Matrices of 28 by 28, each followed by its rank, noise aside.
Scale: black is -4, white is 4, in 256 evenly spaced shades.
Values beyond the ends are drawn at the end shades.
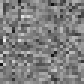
six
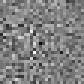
seven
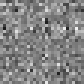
six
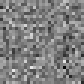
eight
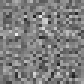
six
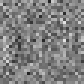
seven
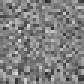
seven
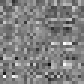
four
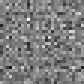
seven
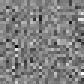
six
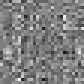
four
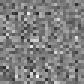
five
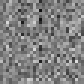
six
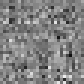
five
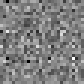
five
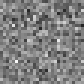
five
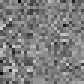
six
